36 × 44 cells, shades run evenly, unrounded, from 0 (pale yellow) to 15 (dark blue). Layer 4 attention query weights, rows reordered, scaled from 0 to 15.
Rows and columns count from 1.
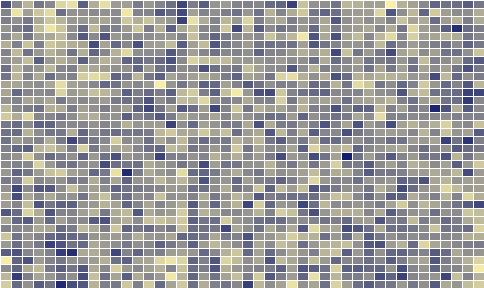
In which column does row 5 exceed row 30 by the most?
29
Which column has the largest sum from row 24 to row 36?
2
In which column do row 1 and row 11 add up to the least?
6
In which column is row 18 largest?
43
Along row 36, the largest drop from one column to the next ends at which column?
24
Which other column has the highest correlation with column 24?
16
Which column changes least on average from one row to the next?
34
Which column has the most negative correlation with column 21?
25
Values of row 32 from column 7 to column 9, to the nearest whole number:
14 5 5
